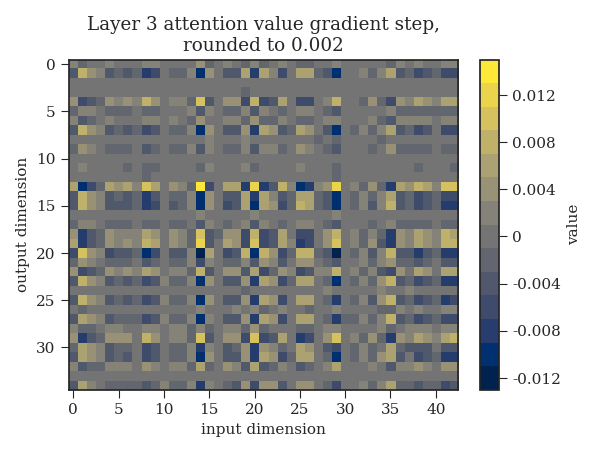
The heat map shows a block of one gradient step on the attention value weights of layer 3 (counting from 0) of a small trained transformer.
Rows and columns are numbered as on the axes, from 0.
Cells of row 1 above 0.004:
6
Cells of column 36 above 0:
10
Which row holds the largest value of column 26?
20
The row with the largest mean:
13
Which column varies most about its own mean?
14
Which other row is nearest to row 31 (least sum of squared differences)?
23
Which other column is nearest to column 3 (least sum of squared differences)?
32
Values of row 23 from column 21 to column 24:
0.006 0.004 -0.006 -0.002
